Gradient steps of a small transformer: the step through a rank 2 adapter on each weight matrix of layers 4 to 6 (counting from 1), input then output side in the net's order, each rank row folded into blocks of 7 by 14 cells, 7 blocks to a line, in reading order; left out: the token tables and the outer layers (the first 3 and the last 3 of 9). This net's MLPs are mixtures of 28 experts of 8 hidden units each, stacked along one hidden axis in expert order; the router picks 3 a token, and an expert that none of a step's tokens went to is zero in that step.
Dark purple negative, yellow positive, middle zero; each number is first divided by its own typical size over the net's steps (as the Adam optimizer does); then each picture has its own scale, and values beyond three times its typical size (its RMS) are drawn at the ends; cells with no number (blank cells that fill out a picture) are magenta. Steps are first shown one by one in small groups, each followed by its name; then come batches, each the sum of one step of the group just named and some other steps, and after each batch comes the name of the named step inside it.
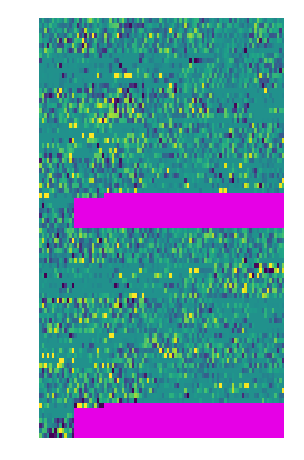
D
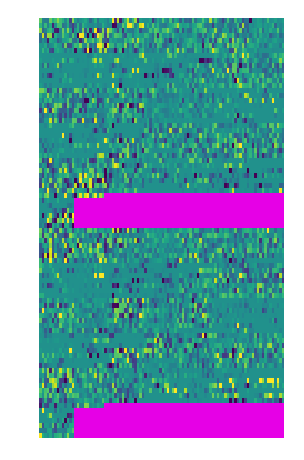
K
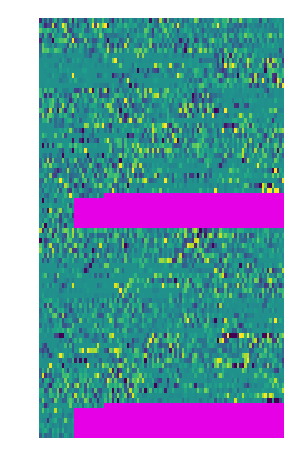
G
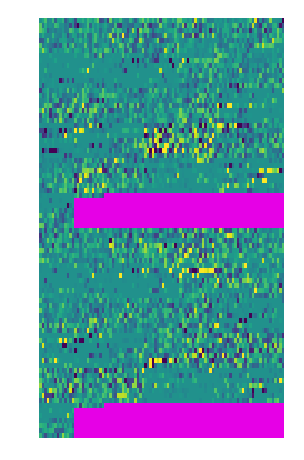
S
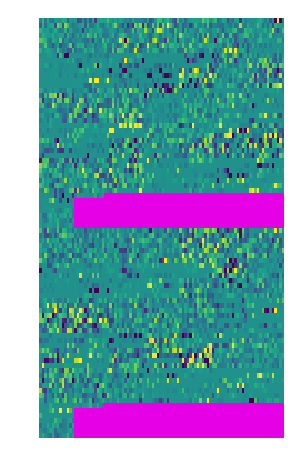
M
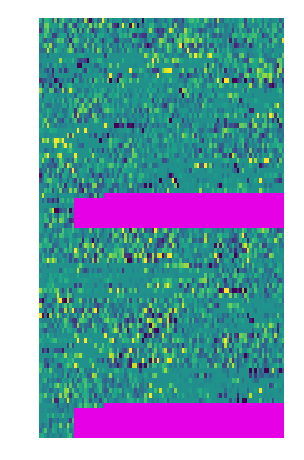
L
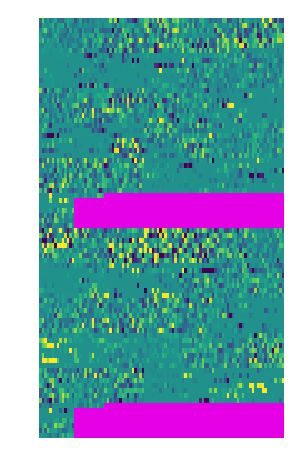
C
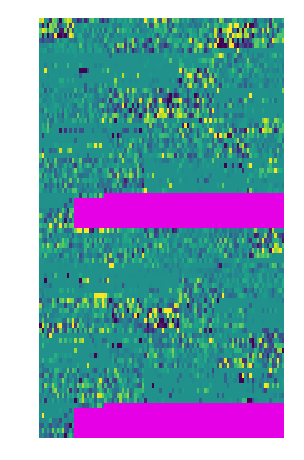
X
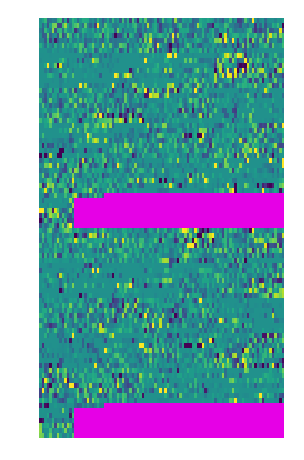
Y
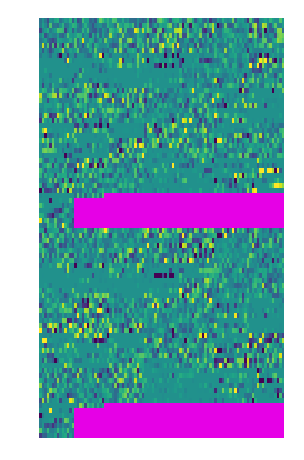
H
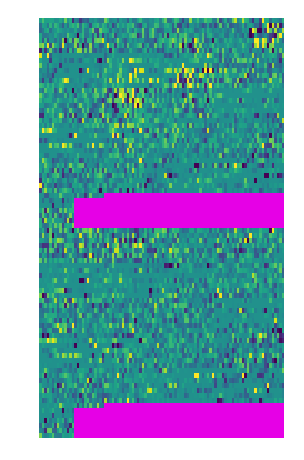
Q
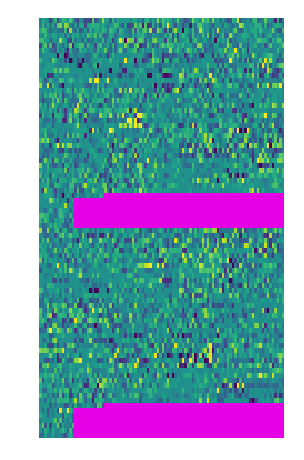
M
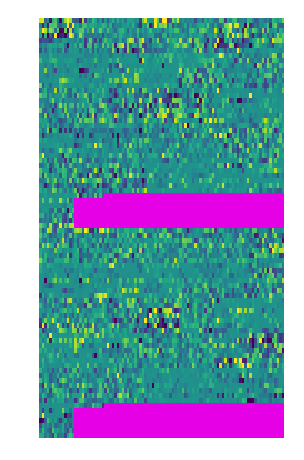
X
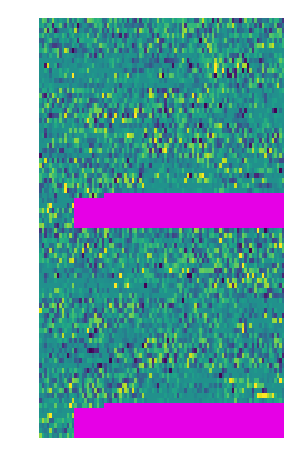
S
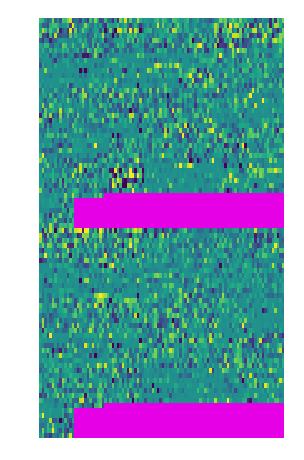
X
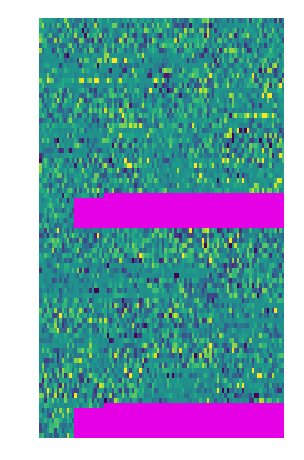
M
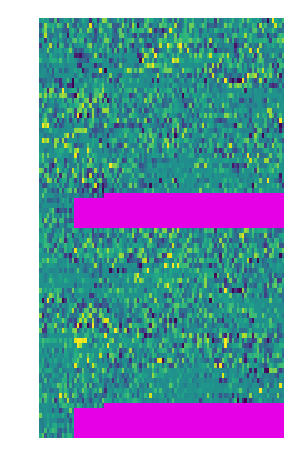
L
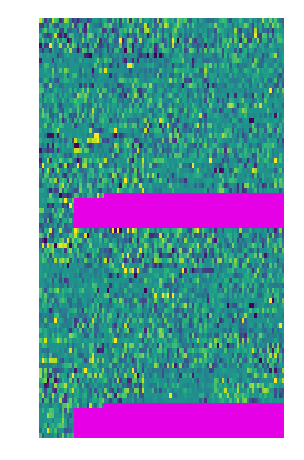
C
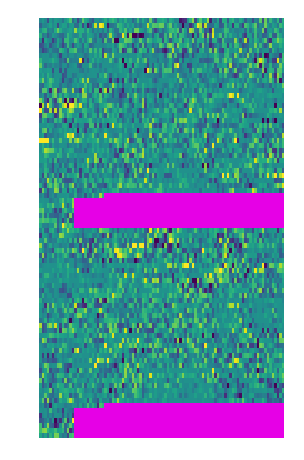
H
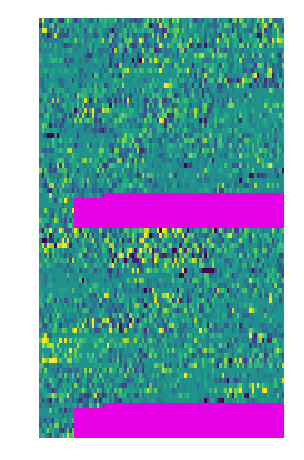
C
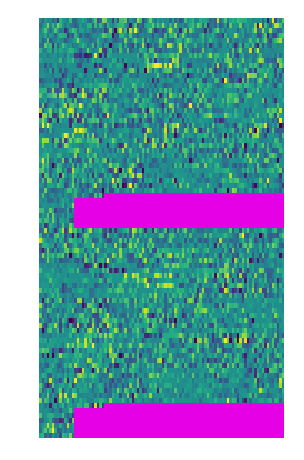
L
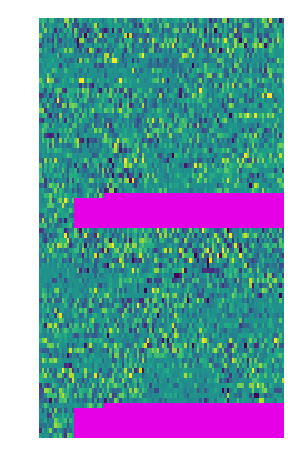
C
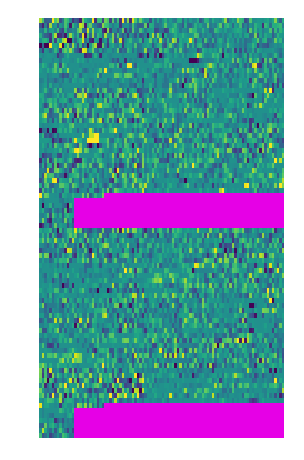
D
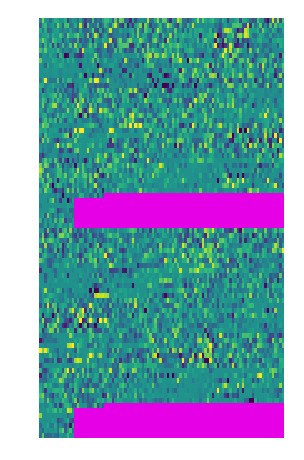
M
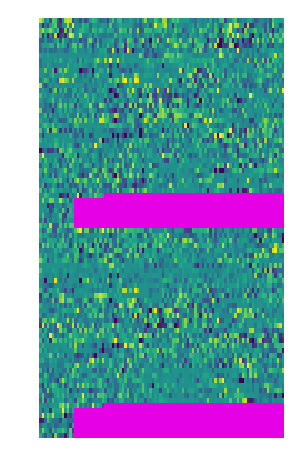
X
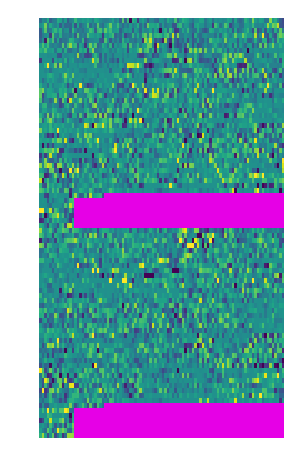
Y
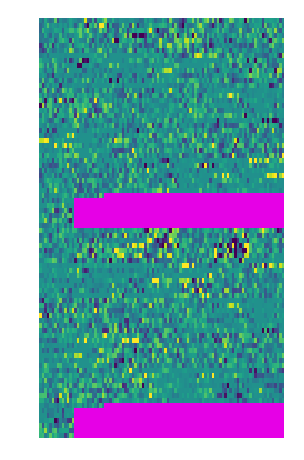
L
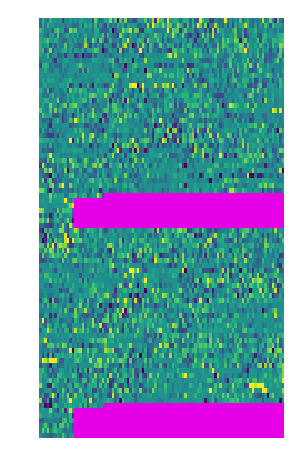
C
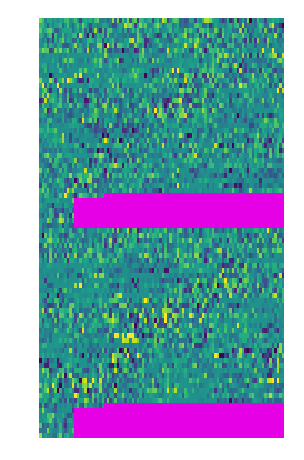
K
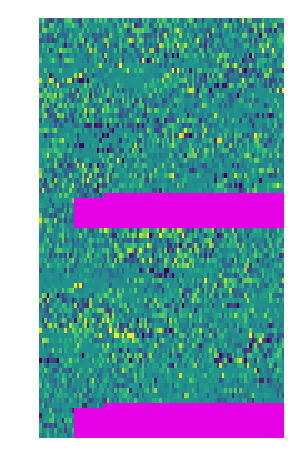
H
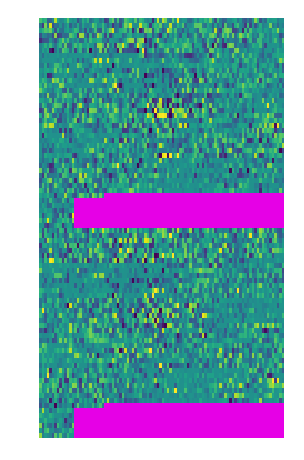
K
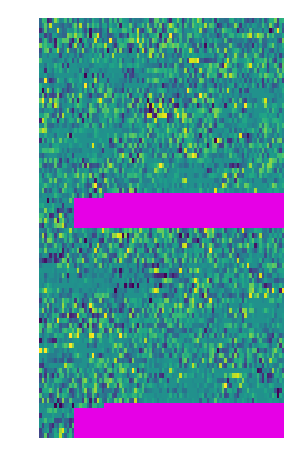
H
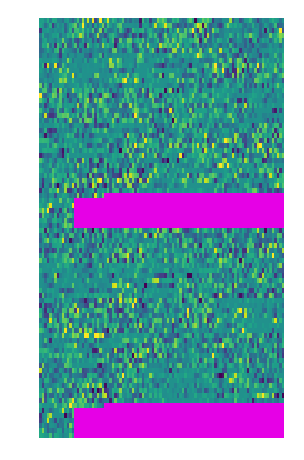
H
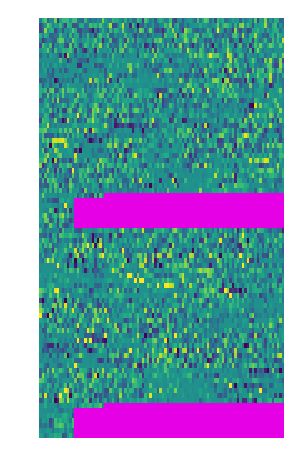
L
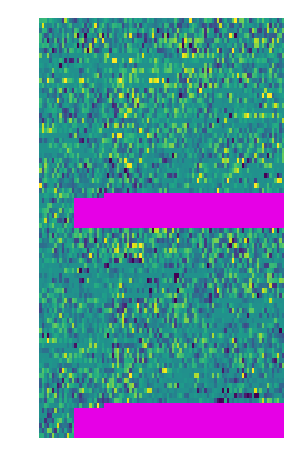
Q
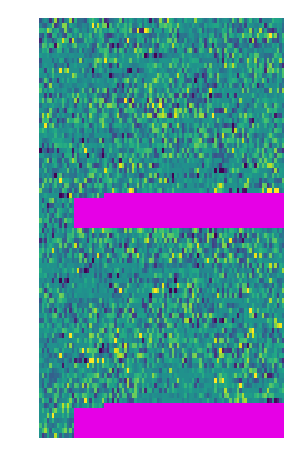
G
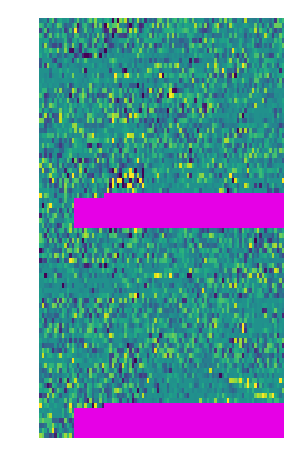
D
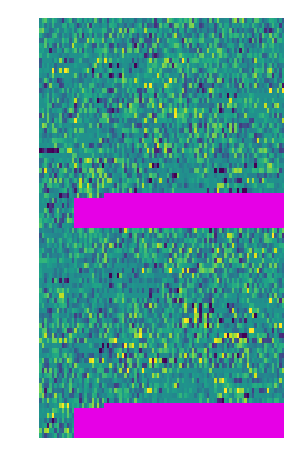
S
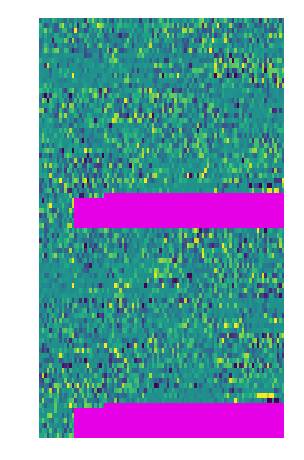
G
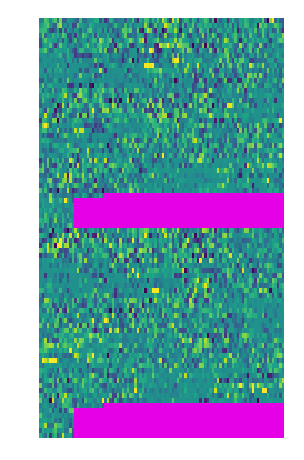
C
